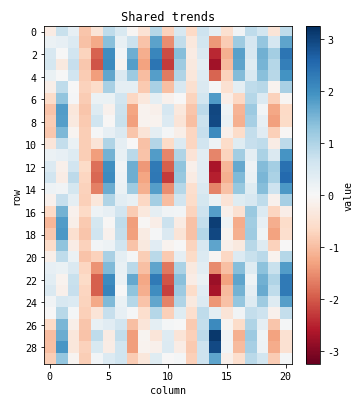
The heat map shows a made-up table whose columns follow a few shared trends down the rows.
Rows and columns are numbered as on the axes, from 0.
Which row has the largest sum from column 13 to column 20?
2
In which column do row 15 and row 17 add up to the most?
14
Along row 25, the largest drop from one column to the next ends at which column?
10
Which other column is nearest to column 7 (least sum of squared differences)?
16
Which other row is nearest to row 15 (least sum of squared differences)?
5
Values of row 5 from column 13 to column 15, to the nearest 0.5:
0.5 0 -0.5
